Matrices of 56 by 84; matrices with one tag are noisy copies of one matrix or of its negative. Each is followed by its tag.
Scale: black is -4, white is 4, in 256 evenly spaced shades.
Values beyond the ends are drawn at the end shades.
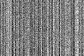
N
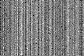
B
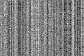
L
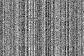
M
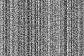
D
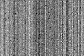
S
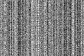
L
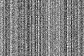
D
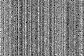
B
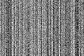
N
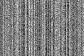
M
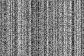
L
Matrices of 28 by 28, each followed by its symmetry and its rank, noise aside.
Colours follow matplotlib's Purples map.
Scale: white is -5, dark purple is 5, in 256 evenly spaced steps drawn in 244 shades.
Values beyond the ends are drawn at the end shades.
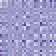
symmetric, rank two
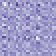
no symmetry, rank three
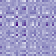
no symmetry, rank two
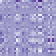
no symmetry, rank three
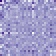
symmetric, rank three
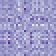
no symmetry, rank three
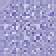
symmetric, rank four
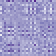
antisymmetric, rank four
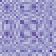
symmetric, rank three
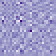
symmetric, rank three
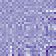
symmetric, rank four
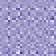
antisymmetric, rank two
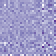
no symmetry, rank four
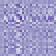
antisymmetric, rank two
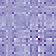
symmetric, rank two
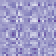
no symmetry, rank two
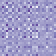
symmetric, rank two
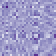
symmetric, rank three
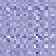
no symmetry, rank three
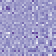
no symmetry, rank four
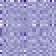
antisymmetric, rank two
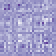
no symmetry, rank four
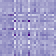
no symmetry, rank two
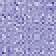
symmetric, rank four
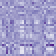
no symmetry, rank three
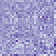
antisymmetric, rank four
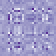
antisymmetric, rank two
